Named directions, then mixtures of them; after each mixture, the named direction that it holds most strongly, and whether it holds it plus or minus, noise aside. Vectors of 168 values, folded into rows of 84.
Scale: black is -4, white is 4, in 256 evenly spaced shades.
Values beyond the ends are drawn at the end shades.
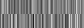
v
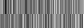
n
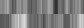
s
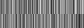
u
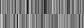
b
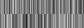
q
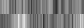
s, plus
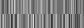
v, minus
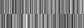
q, minus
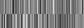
q, minus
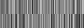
u, plus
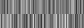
v, minus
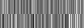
v, plus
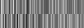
b, plus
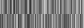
b, minus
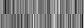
u, minus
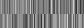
q, plus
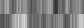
s, plus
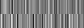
v, plus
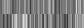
q, minus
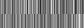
u, minus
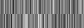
q, minus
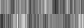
s, plus
